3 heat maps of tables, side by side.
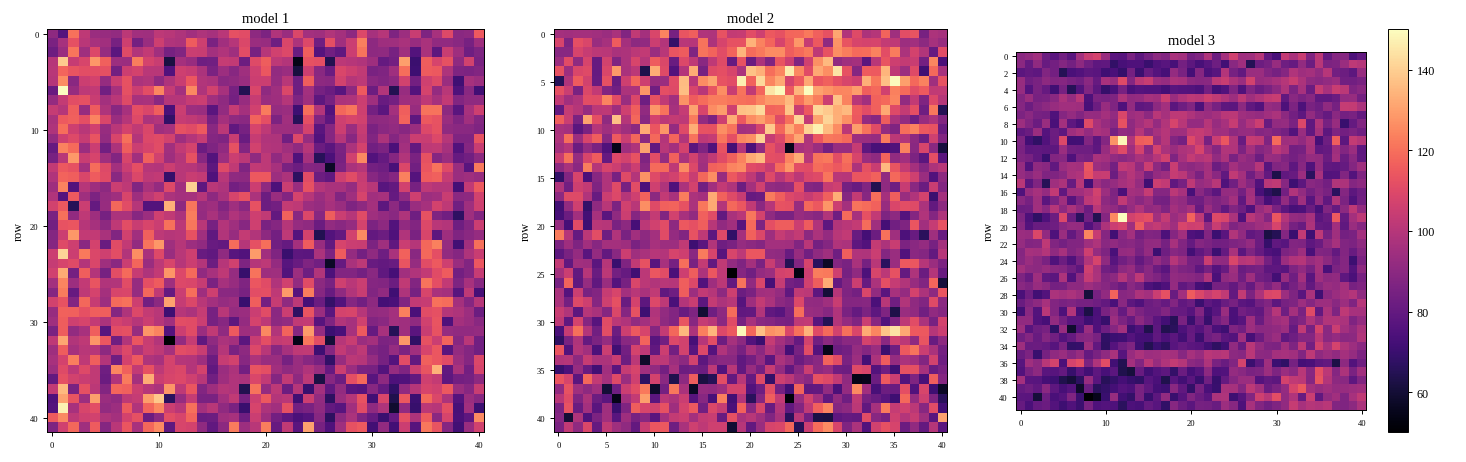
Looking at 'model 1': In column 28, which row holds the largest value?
8
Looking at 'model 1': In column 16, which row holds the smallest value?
22
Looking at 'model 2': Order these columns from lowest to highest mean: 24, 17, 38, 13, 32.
38, 32, 24, 17, 13
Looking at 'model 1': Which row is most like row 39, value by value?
6
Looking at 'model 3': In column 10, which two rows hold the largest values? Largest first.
36, 14
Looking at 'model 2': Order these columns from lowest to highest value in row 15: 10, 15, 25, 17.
17, 25, 10, 15
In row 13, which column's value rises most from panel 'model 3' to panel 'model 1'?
29
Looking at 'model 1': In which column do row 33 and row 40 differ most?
40
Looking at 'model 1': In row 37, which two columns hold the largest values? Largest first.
1, 11
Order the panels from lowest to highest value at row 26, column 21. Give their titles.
model 3, model 1, model 2
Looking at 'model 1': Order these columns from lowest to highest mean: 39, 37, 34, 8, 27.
34, 39, 27, 37, 8
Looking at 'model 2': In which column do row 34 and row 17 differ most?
9
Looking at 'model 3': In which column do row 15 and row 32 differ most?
17
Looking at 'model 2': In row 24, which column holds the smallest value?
28
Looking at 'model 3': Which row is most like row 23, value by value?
25
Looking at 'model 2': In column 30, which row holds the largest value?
8
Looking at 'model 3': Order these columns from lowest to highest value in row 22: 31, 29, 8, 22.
29, 31, 22, 8
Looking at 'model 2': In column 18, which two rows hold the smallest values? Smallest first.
25, 41
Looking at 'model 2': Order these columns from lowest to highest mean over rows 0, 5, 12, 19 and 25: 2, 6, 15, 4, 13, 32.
6, 4, 2, 32, 15, 13
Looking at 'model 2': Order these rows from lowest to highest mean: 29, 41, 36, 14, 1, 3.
29, 36, 41, 3, 1, 14
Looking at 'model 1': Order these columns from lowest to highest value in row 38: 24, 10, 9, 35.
24, 35, 9, 10
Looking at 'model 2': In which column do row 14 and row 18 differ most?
3
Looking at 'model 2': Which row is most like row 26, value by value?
39
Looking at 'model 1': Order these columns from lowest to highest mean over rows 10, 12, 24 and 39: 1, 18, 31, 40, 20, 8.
18, 31, 40, 20, 8, 1
